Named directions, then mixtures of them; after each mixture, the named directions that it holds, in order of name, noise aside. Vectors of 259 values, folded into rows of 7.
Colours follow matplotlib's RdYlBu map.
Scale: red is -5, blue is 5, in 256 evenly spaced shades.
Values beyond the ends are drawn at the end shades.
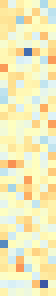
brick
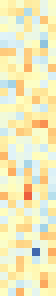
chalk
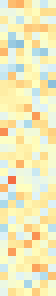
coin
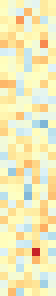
chalk.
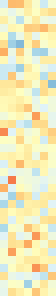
coin.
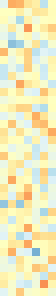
chalk, coin.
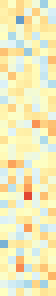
brick, chalk, coin.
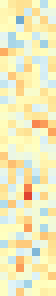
brick, chalk, coin.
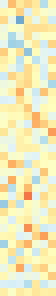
brick, chalk, coin.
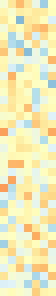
brick, coin.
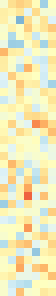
brick, chalk, coin.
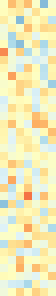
brick, chalk, coin.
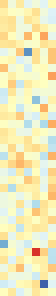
brick, chalk.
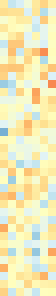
chalk, coin.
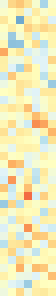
brick, chalk, coin.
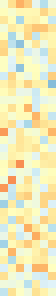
brick, coin.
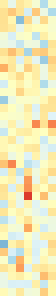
brick, chalk.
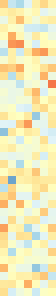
coin.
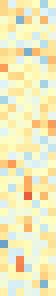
brick, chalk.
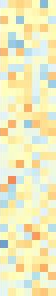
brick, coin.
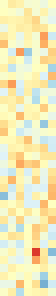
brick, chalk, coin.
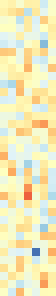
chalk.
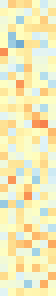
chalk, coin.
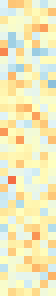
coin.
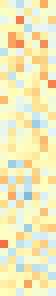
brick, chalk, coin.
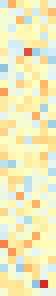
brick, coin.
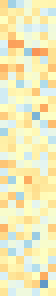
brick, coin.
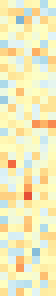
brick, chalk.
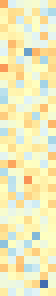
brick, coin.
